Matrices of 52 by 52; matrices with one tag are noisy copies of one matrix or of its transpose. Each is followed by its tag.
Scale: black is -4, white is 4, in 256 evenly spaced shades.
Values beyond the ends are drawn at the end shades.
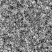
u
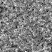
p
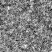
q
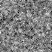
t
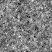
t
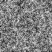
t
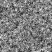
p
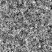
u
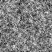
t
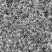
p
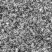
p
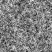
t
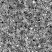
u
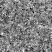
u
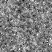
t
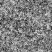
t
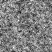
t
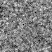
p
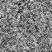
t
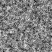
q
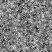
t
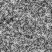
t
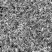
p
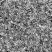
u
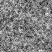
t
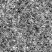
t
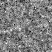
q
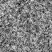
t
